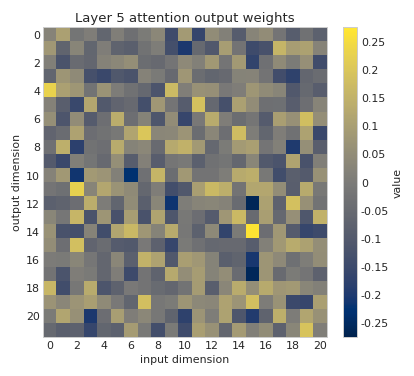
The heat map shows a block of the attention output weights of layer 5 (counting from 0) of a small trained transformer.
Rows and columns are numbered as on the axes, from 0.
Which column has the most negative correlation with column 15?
18
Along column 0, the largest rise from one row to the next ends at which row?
4
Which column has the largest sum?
14
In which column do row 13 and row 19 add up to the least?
19
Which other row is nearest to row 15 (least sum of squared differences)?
1
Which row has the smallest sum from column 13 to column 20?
3
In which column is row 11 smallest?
9
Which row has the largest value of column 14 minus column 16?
7
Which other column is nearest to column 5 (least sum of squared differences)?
12
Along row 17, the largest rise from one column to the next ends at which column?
16
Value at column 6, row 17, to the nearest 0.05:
-0.15
